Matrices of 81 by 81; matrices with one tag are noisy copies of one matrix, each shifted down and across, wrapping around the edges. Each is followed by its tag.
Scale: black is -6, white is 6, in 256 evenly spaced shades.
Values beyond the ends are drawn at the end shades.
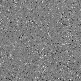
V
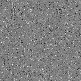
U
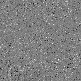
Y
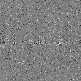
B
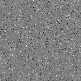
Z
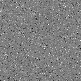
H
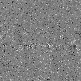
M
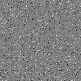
Z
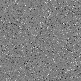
V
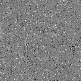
U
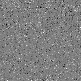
Y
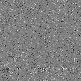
M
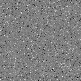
Z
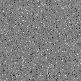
U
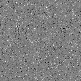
U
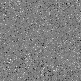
Y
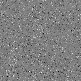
V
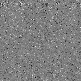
M
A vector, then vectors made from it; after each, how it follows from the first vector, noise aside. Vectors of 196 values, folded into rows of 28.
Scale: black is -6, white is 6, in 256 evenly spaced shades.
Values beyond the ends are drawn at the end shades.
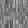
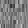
reversed, negated.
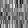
reversed, scaled up.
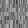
negated.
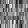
reversed, scaled up.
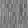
wrapped around, shrunk.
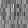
wrapped around, negated.
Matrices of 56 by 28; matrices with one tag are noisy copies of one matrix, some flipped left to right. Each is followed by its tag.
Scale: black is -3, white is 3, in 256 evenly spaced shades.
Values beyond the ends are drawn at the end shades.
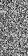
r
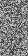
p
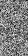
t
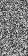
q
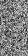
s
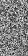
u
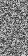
p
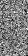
q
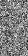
s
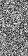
t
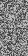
t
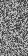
r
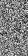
r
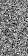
s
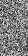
u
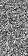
q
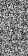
q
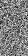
p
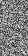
q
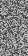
p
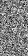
p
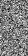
q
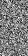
p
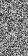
r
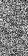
s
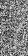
s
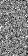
q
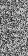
s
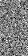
p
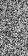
s
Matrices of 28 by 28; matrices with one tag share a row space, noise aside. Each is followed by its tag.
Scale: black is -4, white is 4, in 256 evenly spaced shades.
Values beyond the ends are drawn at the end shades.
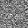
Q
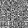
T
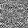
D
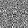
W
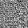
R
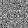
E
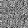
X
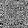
D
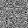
Q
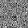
W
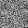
T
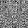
W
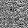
R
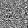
Q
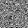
Q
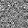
T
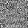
D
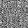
E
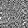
X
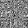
T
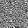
Q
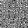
X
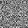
E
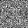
E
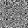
Q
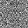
E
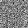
X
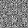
W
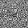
W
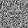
E
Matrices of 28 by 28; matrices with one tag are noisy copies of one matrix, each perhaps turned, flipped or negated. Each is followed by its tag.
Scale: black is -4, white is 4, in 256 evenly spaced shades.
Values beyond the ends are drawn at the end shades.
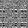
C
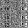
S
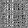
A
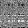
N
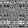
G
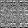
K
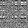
C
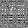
A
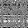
N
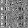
S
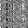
N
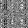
G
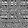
C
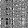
N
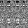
S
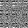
K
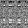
S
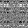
G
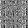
K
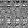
S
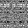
G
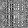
A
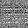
A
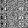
S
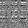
C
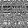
N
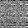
K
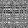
A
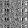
S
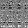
S
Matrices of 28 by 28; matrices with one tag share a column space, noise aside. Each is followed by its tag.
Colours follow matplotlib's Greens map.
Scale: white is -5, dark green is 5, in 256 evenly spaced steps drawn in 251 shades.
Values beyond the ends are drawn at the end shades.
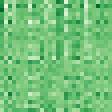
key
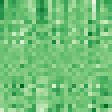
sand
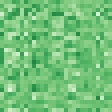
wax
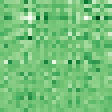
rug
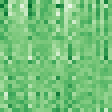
key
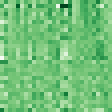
key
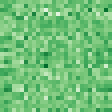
wax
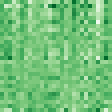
key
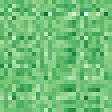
wax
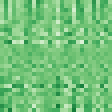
sand
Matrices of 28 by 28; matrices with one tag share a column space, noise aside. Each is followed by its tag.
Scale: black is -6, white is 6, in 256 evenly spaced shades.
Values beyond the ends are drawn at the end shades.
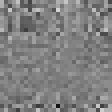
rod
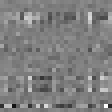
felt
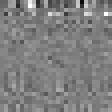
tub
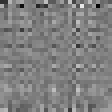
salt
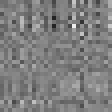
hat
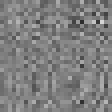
hat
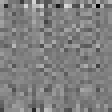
salt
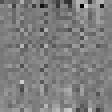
salt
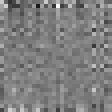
salt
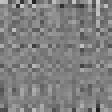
salt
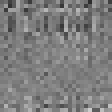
rod
